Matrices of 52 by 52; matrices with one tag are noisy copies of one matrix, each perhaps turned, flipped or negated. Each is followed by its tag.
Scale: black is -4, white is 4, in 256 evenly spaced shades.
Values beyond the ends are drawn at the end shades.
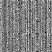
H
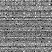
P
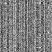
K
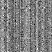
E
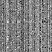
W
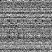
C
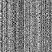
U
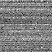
U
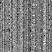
W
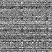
W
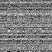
C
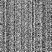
P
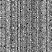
P
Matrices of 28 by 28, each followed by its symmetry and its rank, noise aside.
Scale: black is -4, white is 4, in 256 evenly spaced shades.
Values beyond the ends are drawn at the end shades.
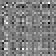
antisymmetric, rank two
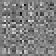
no symmetry, rank three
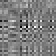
no symmetry, rank two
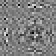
symmetric, rank three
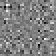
antisymmetric, rank four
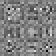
symmetric, rank three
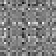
antisymmetric, rank two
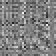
antisymmetric, rank four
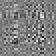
no symmetry, rank three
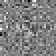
antisymmetric, rank four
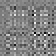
no symmetry, rank two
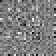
symmetric, rank four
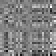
antisymmetric, rank two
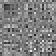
symmetric, rank three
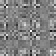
symmetric, rank two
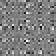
antisymmetric, rank two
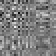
no symmetry, rank two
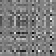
no symmetry, rank two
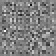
antisymmetric, rank four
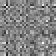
symmetric, rank three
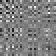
no symmetry, rank two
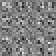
no symmetry, rank three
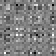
no symmetry, rank three
